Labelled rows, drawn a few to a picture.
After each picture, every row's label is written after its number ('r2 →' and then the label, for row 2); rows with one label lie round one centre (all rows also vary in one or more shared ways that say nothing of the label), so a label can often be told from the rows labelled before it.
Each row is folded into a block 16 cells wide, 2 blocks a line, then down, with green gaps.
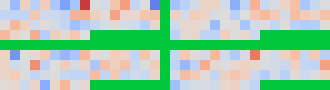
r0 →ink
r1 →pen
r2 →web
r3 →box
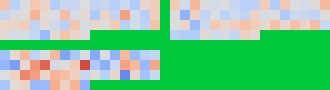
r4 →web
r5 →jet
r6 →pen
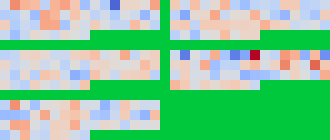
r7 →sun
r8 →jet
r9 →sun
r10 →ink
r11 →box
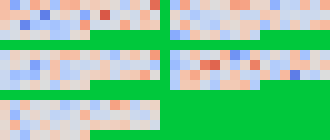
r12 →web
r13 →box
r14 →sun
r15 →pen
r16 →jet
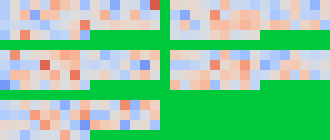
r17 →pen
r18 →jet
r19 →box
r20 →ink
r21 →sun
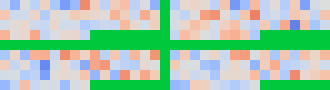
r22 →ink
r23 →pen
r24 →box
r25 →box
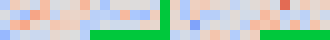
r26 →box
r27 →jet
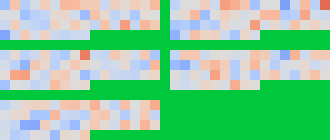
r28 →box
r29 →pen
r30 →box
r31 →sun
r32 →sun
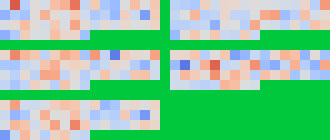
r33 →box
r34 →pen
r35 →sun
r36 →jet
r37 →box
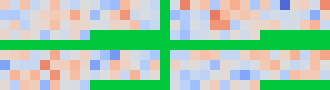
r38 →ink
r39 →sun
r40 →ink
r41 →sun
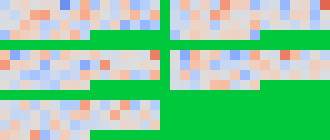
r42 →pen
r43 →pen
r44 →web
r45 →jet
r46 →ink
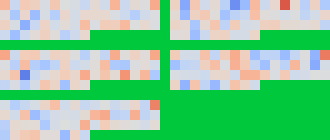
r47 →jet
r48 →jet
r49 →jet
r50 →web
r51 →pen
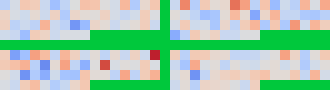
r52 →sun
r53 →box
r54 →web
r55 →jet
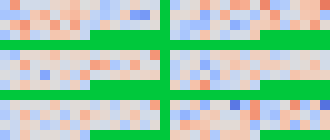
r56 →box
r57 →sun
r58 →pen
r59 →ink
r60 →pen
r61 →ink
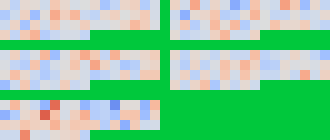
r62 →ink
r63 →jet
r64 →box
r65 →ink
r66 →pen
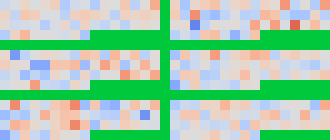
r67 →pen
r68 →jet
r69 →ink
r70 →box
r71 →box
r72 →pen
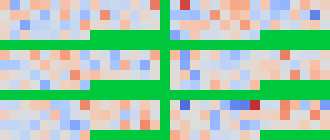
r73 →web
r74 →box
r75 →web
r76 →jet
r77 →sun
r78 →ink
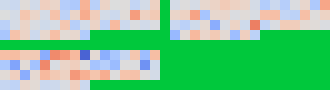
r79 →pen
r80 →pen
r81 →jet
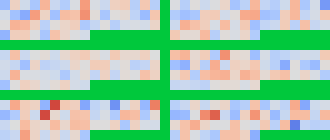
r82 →box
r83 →ink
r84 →box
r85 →jet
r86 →pen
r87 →pen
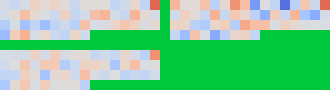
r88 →pen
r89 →web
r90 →pen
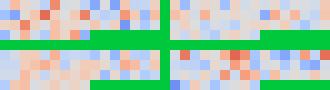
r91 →pen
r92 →web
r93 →pen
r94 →box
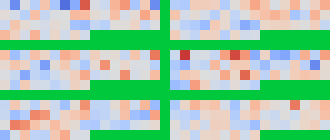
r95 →ink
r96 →sun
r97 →web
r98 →box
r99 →box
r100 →sun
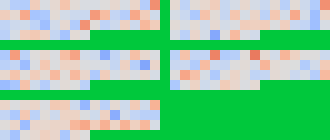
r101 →pen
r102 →web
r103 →box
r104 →box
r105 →jet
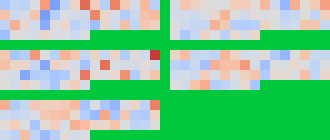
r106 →box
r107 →sun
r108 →web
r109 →ink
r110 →web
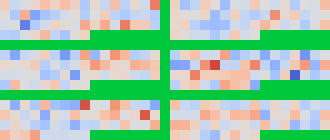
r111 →jet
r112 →web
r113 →pen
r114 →pen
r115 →ink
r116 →web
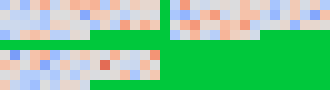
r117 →box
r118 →box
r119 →web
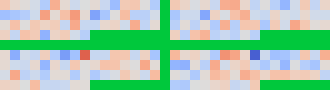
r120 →ink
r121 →ink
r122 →ink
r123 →jet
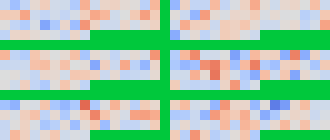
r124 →pen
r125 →box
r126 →web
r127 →sun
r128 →pen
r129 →ink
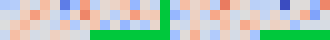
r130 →pen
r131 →pen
